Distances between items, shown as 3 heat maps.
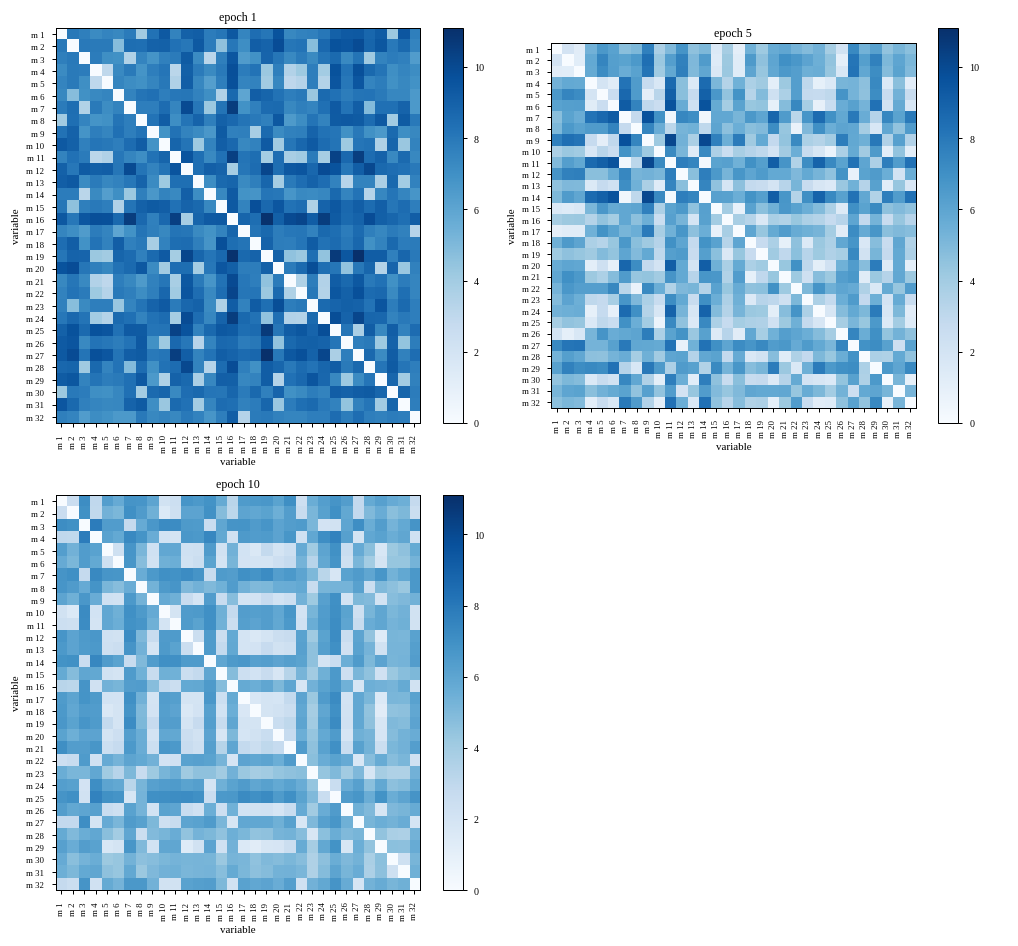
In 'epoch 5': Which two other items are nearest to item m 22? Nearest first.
m 8, m 29
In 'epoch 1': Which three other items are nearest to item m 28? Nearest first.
m 14, m 3, m 7
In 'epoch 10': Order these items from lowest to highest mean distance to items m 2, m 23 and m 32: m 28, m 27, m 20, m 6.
m 27, m 28, m 6, m 20
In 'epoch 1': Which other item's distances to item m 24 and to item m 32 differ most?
m 17
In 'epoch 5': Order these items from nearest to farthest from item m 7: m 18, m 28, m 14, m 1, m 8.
m 14, m 8, m 1, m 28, m 18
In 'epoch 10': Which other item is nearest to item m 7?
m 25
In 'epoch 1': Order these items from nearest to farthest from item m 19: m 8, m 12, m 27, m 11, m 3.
m 11, m 8, m 3, m 12, m 27
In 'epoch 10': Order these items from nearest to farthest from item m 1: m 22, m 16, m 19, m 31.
m 22, m 16, m 31, m 19
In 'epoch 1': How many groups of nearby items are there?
9
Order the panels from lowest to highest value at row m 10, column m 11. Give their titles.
epoch 10, epoch 5, epoch 1
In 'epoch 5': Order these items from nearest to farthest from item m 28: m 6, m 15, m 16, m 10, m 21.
m 21, m 16, m 10, m 6, m 15
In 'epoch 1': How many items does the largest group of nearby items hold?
7
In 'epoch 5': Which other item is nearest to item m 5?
m 9
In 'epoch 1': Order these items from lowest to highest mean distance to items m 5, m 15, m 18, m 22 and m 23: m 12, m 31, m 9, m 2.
m 2, m 9, m 31, m 12
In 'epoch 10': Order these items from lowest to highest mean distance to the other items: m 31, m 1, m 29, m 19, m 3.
m 29, m 19, m 31, m 1, m 3
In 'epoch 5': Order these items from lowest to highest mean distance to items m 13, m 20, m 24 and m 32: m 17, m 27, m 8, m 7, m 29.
m 17, m 27, m 8, m 29, m 7
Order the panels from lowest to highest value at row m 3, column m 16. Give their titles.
epoch 5, epoch 10, epoch 1
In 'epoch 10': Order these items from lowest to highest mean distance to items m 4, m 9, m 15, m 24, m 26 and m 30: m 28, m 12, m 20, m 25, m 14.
m 20, m 12, m 28, m 14, m 25
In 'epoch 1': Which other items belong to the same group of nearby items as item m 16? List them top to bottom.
m 12
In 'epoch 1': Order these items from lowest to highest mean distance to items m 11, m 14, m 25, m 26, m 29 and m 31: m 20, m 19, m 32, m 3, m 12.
m 20, m 3, m 32, m 19, m 12
